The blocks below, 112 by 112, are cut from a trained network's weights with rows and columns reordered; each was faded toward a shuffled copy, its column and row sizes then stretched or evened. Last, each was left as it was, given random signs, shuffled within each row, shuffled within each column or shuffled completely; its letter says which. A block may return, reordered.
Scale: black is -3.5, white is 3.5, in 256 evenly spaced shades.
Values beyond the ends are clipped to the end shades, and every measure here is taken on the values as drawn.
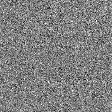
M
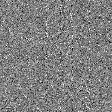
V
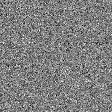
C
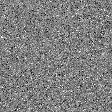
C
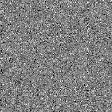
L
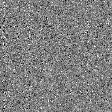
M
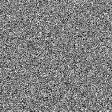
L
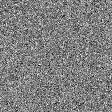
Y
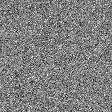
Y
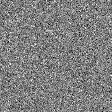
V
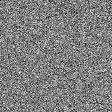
V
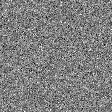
Y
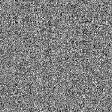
L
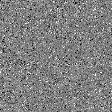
M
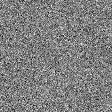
C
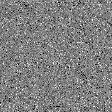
M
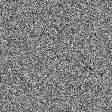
Y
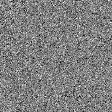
M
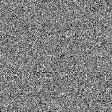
L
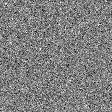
Y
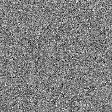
V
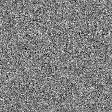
C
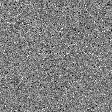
C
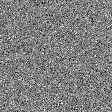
Y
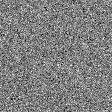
Y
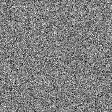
V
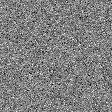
Y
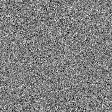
C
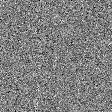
Y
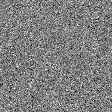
V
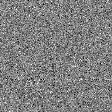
M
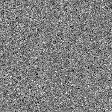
V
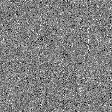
M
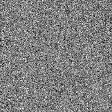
V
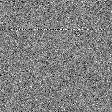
C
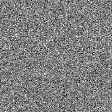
L
